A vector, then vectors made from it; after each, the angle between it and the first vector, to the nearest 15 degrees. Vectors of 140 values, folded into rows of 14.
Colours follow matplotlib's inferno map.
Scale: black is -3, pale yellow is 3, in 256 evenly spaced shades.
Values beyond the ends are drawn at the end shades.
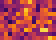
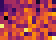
45 degrees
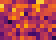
105 degrees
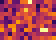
30 degrees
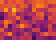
120 degrees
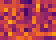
150 degrees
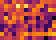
120 degrees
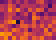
105 degrees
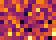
120 degrees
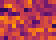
90 degrees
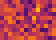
150 degrees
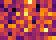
30 degrees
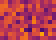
135 degrees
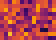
165 degrees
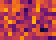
165 degrees
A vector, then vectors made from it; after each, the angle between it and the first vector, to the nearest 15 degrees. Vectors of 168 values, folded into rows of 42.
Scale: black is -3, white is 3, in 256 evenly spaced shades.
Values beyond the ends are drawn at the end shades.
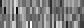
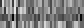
45 degrees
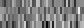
105 degrees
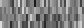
105 degrees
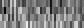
45 degrees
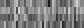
75 degrees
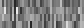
150 degrees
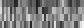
120 degrees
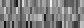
135 degrees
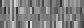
30 degrees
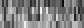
75 degrees
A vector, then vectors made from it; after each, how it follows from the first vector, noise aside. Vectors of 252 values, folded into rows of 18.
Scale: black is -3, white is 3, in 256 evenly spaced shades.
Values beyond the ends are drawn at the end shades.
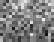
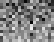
negated.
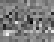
wrapped around, partly zeroed.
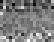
reversed, partly zeroed.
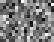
sign-scrambled.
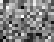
reversed, negated.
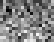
reversed.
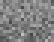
reversed, negated, shrunk.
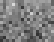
reversed, negated, shrunk.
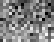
negated.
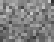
reversed, negated, shrunk.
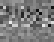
reversed, partly zeroed.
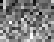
reversed.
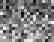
reversed.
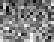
reversed.
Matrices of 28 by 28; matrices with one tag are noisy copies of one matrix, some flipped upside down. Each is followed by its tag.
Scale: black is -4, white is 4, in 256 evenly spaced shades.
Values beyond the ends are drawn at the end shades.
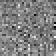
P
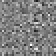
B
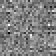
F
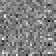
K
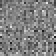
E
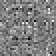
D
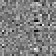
B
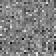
E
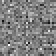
F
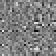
B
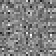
F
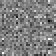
K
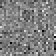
E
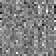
E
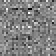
D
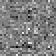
D
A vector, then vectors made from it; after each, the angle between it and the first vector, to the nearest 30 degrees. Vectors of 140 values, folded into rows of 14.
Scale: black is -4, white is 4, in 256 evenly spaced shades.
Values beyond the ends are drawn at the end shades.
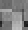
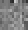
60 degrees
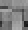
30 degrees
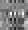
120 degrees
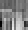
30 degrees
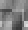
150 degrees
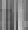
90 degrees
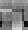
30 degrees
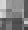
120 degrees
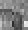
150 degrees
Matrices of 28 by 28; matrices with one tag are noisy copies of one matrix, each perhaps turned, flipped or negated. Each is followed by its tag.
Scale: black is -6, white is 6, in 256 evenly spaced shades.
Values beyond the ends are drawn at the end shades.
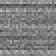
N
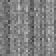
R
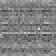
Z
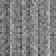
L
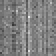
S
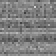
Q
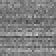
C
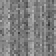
R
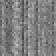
Q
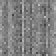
Z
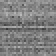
S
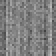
N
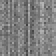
S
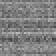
Q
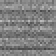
L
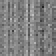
S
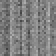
L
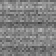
R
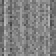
N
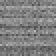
L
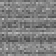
Q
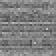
Z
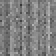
L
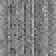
Z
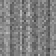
L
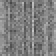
Z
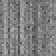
C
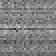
S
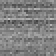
C
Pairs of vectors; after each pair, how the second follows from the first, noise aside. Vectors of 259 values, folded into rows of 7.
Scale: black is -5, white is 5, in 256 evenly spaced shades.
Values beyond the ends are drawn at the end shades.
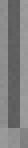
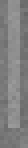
negated, shrunk.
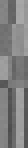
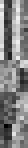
reversed, negated, scaled up.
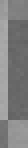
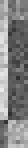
scaled up.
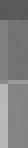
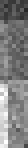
scaled up.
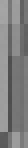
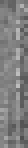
reversed, negated, partly zeroed.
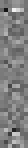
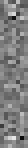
reversed.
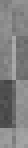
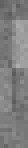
reversed, negated, shrunk.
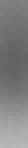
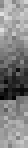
wrapped around, negated, scaled up.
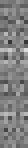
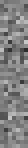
sign-scrambled.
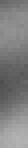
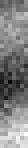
scaled up.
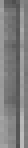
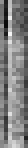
reversed, negated, scaled up.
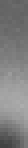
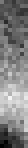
scaled up.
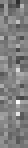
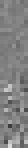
reversed, negated, partly zeroed.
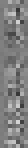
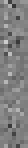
reversed, negated, partly zeroed.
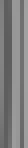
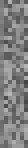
sign-scrambled.
